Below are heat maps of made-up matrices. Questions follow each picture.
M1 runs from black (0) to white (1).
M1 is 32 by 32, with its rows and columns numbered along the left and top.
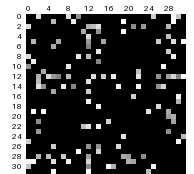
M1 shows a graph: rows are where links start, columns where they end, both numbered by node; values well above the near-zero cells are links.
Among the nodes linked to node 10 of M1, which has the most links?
node 0
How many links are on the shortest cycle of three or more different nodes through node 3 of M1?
4
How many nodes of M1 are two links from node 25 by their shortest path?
7
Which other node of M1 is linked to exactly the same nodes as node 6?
node 15
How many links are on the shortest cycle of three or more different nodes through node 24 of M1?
5
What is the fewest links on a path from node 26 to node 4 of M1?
2
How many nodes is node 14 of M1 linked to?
8
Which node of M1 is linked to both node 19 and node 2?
node 28
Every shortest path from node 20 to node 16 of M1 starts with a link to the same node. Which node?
node 29
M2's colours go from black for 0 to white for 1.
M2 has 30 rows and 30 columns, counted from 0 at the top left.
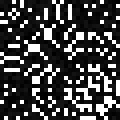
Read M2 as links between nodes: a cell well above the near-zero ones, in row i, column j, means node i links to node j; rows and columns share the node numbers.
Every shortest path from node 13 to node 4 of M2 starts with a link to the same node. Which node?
node 0
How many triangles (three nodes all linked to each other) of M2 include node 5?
2
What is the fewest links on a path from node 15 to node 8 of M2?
4
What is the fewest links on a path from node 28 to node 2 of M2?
4
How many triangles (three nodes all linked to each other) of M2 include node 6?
6
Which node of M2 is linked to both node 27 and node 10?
node 25
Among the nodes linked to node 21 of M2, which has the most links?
node 22
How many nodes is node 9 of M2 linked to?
10
